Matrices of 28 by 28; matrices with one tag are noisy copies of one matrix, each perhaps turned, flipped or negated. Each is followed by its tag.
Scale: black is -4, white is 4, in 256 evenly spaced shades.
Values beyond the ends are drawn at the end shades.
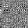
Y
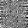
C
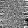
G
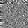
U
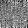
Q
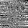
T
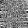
C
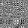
Y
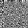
U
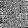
Q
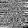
T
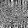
C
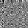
U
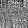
Q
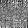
Q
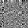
U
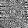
C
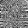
C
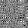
Y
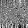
G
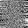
G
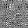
Y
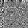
U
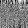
G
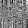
T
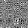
Y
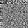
U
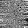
G
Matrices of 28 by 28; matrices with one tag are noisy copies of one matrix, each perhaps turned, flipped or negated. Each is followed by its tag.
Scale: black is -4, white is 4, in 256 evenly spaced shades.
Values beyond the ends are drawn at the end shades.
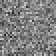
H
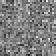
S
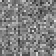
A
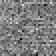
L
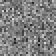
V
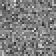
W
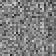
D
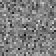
W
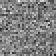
L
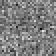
W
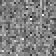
L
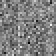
A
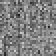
H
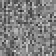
S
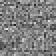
S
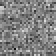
S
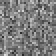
H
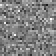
H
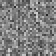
A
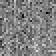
L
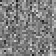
H
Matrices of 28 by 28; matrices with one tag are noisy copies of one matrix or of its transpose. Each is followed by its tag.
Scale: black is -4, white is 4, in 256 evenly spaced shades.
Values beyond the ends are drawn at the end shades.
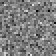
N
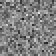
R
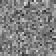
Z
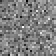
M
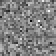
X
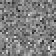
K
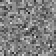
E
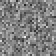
X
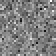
X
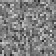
R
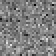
K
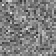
E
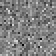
K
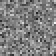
E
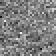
X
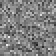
Z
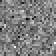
E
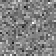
Z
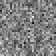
M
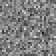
Z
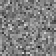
N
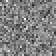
E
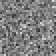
N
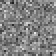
N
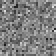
N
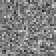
N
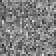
K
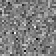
X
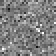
X
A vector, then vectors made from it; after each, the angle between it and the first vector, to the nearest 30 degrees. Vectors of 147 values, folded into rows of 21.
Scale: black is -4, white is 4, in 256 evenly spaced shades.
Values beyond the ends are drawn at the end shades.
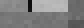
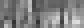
120 degrees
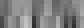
90 degrees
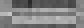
90 degrees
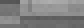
60 degrees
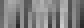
60 degrees
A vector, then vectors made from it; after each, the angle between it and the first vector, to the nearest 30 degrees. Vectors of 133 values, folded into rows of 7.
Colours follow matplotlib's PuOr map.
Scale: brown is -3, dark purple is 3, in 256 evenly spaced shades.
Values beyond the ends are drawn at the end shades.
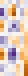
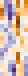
120 degrees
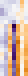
60 degrees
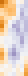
60 degrees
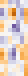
30 degrees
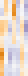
60 degrees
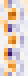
60 degrees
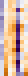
90 degrees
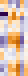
60 degrees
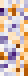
30 degrees
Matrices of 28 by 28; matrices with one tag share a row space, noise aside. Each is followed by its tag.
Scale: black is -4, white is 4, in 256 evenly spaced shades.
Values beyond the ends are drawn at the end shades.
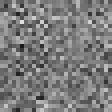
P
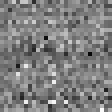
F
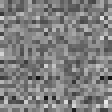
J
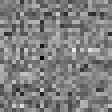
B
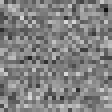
J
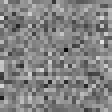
J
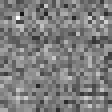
P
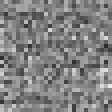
J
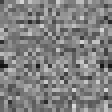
J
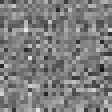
J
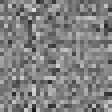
F
